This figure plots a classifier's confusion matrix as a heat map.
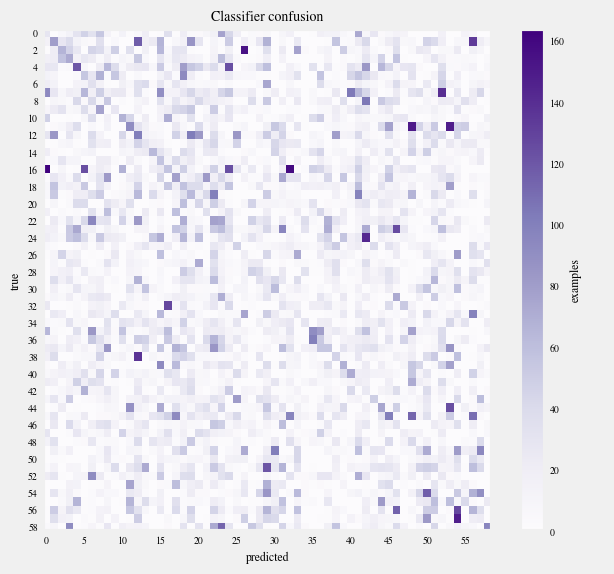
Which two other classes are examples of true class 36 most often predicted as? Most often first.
35, 22
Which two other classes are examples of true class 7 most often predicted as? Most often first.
52, 40
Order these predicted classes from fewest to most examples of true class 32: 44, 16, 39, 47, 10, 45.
44, 39, 10, 45, 47, 16
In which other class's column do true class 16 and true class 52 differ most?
0
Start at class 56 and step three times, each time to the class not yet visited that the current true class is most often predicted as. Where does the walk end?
33
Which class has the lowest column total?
34
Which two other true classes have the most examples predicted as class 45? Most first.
11, 17
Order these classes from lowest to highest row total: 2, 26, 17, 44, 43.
26, 43, 44, 2, 17
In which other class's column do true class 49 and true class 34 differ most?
57
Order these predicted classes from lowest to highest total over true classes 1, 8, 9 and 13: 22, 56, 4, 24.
4, 24, 22, 56
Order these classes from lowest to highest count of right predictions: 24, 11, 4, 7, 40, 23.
24, 7, 23, 40, 11, 4
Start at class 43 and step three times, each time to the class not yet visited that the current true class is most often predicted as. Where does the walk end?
12
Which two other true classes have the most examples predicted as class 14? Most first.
24, 19
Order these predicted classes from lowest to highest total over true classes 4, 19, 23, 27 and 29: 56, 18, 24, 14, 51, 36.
36, 14, 56, 51, 24, 18
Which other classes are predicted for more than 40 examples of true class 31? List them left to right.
23, 46, 51
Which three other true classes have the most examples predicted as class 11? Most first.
44, 53, 55
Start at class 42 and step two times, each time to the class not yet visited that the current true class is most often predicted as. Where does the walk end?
18
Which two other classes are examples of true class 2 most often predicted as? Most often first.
26, 33
